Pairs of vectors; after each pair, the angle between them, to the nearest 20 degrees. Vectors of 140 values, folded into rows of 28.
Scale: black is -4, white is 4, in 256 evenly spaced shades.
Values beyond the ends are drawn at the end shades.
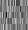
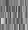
100 degrees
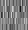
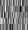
40 degrees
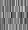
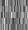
140 degrees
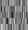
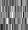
160 degrees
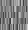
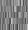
20 degrees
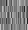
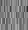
60 degrees
